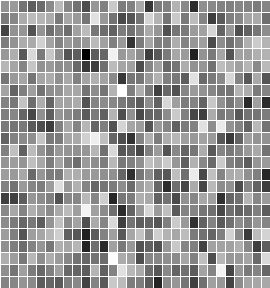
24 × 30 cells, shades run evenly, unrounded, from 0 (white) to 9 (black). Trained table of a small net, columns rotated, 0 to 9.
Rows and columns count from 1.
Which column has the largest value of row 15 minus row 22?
30
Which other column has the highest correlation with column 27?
1
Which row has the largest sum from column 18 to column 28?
16
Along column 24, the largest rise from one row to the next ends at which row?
4
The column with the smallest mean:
13
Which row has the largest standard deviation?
5
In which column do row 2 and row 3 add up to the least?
17
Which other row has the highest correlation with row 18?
12
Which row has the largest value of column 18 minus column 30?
24
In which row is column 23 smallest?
11
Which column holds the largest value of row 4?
15
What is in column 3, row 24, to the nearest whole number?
4
